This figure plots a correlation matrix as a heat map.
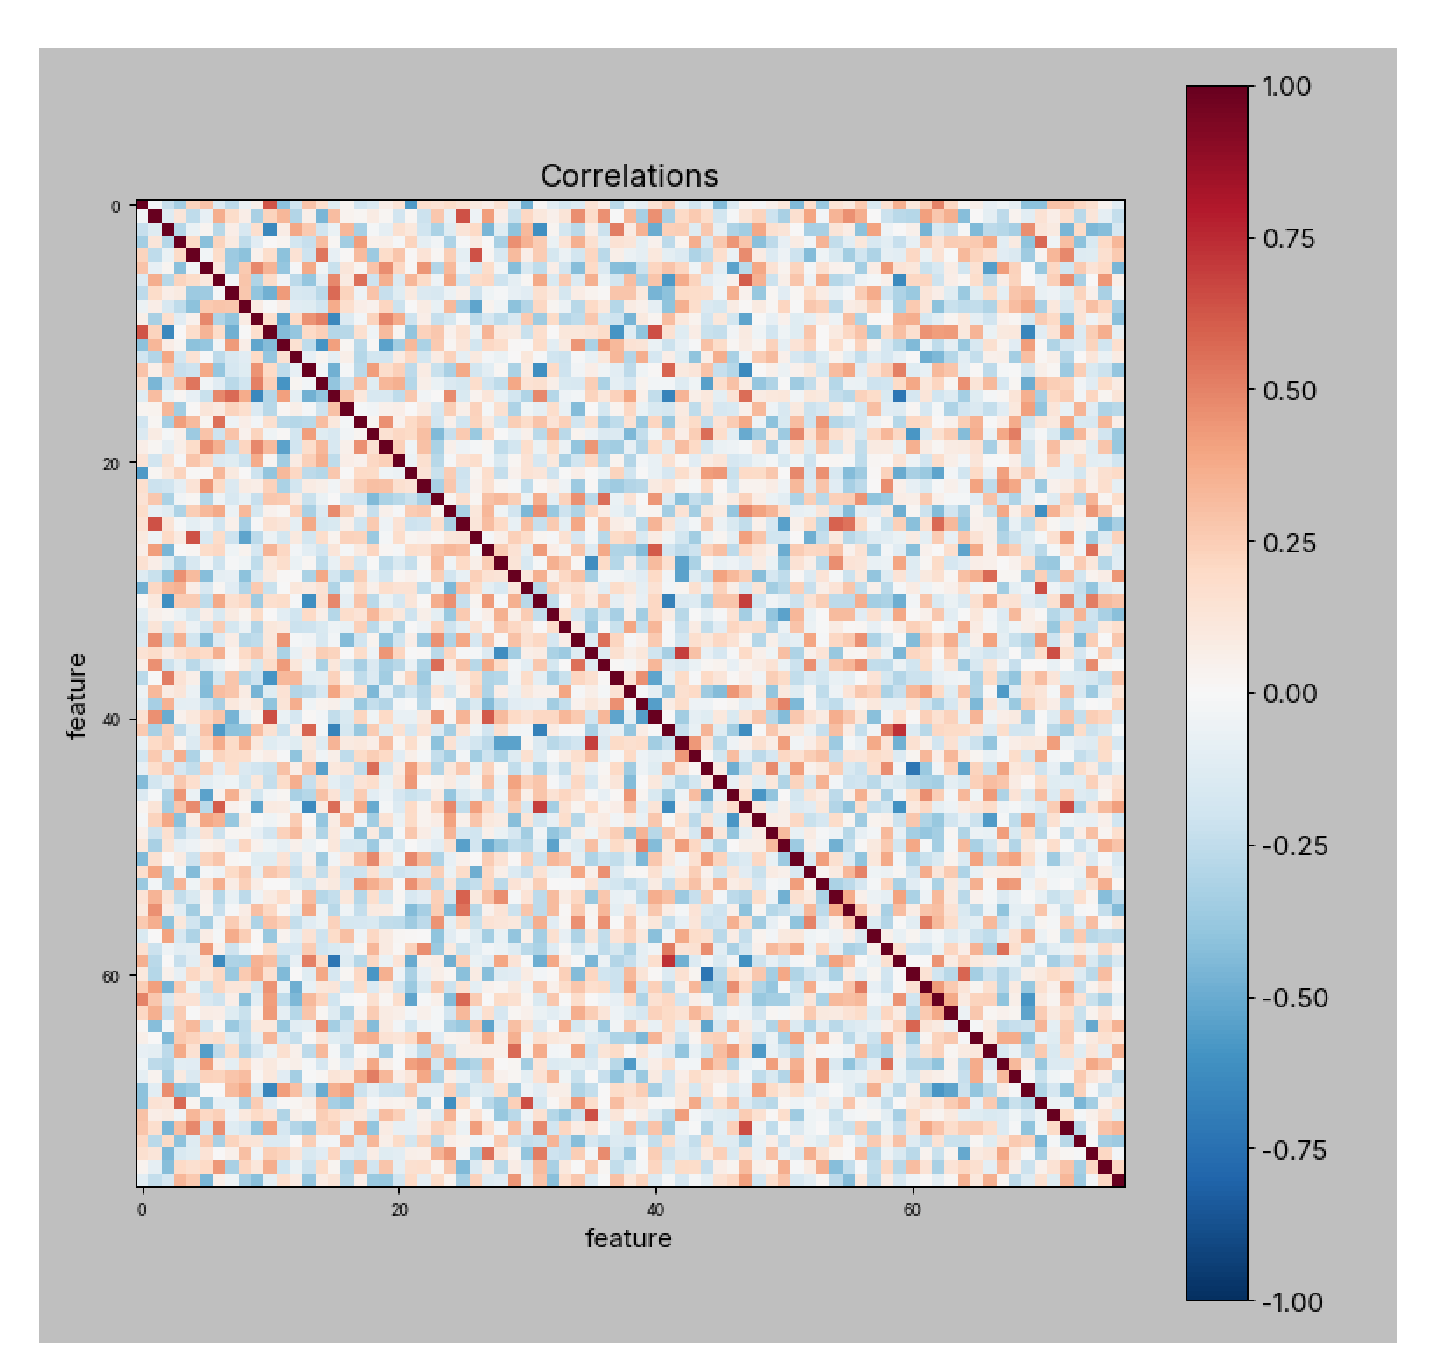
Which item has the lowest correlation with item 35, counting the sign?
28
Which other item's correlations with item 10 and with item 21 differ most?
0
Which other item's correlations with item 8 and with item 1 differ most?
25
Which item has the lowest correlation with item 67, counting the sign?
38
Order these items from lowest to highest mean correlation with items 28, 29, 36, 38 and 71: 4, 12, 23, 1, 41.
41, 12, 4, 1, 23
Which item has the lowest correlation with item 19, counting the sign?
11
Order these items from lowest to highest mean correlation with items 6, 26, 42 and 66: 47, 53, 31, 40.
40, 53, 31, 47
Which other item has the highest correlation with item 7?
15
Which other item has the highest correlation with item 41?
59
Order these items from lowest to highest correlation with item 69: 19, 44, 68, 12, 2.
19, 68, 44, 12, 2
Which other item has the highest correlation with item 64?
60
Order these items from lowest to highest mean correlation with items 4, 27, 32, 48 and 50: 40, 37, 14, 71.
37, 14, 71, 40
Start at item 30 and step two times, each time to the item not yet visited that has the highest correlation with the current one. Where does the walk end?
3
